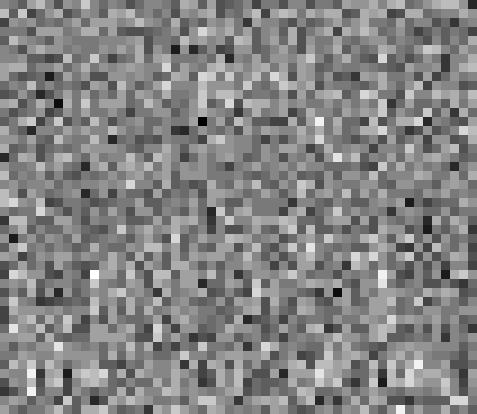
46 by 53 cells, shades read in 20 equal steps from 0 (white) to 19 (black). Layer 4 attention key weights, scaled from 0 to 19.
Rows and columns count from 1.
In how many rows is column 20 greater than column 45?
16
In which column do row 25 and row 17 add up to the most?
48
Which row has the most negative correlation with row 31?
27
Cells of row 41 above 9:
21
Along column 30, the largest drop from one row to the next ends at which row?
39
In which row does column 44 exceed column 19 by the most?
8
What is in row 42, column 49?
6
